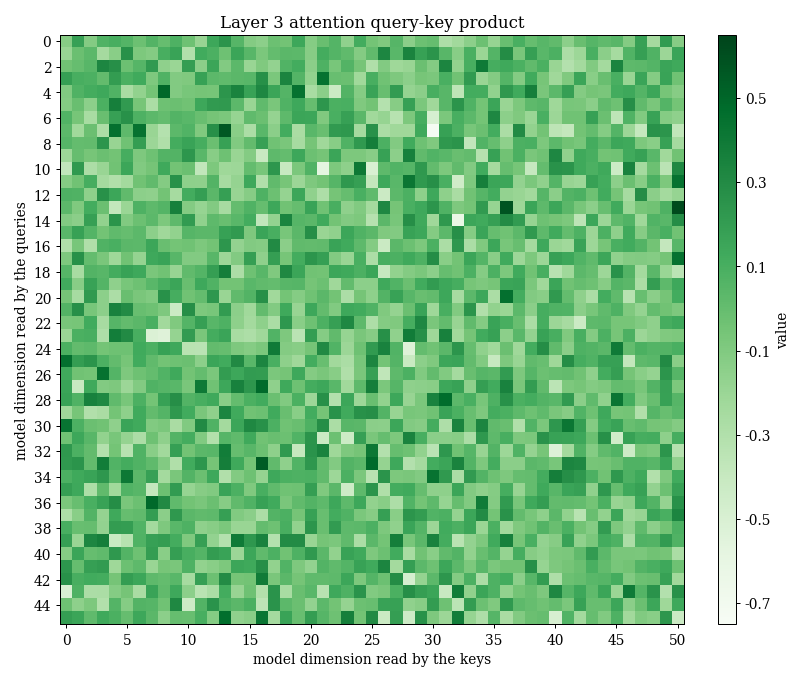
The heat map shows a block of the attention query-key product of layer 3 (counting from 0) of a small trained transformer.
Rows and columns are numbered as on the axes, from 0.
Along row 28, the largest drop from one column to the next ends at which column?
22
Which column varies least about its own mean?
43
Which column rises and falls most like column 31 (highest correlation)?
2
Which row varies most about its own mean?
7
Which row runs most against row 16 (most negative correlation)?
41
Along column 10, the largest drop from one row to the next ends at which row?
24
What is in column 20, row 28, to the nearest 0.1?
-0.2
